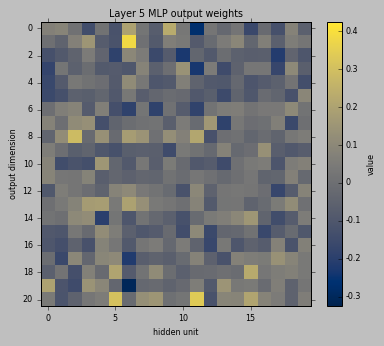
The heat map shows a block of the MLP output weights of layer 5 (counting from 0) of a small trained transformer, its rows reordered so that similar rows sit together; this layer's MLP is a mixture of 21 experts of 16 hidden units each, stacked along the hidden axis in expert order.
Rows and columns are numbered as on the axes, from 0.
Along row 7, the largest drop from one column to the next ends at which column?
13
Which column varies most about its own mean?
6
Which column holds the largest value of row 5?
19
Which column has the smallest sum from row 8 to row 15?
17
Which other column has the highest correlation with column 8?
5
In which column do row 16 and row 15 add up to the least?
12
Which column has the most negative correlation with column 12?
4
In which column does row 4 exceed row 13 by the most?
10
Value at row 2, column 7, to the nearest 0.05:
0.05
